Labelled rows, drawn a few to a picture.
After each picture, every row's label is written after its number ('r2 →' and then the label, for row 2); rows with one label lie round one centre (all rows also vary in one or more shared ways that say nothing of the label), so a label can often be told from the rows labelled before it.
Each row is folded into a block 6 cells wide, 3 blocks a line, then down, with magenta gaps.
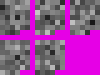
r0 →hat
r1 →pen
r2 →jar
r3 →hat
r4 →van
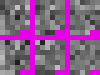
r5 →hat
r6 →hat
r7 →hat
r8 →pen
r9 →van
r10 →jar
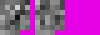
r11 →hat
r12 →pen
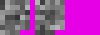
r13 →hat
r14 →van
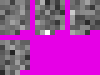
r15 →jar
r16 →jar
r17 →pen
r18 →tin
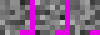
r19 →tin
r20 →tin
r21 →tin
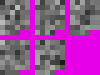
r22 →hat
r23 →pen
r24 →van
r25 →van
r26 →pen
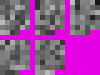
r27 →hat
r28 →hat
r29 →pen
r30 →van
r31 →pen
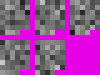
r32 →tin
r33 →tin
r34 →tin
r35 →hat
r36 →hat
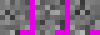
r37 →jar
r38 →pen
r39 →jar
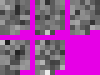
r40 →van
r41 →jar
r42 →jar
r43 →van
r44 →jar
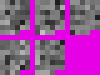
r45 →jar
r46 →tin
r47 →tin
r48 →pen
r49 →pen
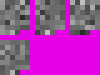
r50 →pen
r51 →jar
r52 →van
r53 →jar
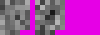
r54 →hat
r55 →van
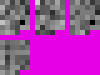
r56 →jar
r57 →van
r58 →jar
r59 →pen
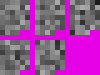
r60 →tin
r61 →pen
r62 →tin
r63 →hat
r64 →tin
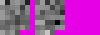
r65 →pen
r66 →jar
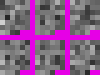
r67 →hat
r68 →pen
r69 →van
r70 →pen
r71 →pen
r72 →jar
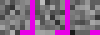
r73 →jar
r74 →hat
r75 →tin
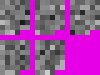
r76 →jar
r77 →hat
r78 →tin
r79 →pen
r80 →jar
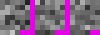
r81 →pen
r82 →van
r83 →van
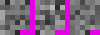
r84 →pen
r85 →tin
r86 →jar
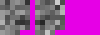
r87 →pen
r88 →pen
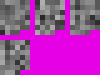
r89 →tin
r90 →hat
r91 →pen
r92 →pen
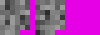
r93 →pen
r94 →tin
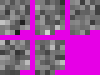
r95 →jar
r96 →jar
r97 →jar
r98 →van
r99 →tin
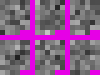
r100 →tin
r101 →pen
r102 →jar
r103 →hat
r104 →pen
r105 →van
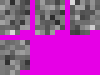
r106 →jar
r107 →hat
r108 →van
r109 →pen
